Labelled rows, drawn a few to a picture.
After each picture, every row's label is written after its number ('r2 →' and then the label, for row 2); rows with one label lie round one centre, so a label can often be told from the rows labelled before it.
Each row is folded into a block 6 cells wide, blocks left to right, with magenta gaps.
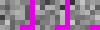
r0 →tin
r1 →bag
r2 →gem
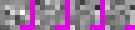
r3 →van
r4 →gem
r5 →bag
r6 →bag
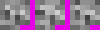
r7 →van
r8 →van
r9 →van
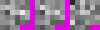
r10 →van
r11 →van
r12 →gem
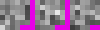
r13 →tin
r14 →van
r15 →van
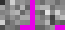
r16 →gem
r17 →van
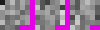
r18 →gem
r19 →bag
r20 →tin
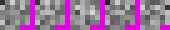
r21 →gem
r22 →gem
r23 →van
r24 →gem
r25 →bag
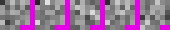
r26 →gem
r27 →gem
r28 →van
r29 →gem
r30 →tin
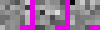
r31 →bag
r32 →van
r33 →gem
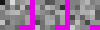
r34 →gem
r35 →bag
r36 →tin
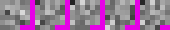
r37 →van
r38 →gem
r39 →gem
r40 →tin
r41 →gem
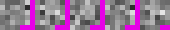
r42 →bag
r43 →van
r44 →tin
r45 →bag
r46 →van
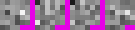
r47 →van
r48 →gem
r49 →gem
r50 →van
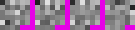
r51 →gem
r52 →gem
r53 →gem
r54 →bag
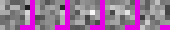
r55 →bag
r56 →bag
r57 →van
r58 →van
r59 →tin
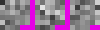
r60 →gem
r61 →van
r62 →bag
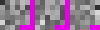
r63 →gem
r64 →tin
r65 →bag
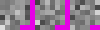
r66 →tin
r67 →gem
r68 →bag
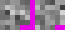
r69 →van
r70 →bag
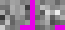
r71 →tin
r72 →van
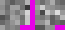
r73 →bag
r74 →van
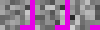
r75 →bag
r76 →bag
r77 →tin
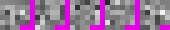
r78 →van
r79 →tin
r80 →bag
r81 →gem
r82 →van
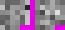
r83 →bag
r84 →van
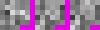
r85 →van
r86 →tin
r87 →tin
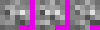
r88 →van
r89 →van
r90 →van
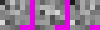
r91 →gem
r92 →van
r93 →gem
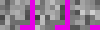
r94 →tin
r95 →tin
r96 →van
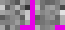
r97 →bag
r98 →bag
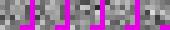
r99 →tin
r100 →tin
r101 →bag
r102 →gem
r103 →van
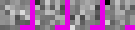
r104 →van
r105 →gem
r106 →tin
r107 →gem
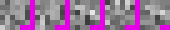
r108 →tin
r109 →tin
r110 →van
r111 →gem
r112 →van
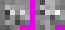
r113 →van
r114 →van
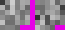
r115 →gem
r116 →tin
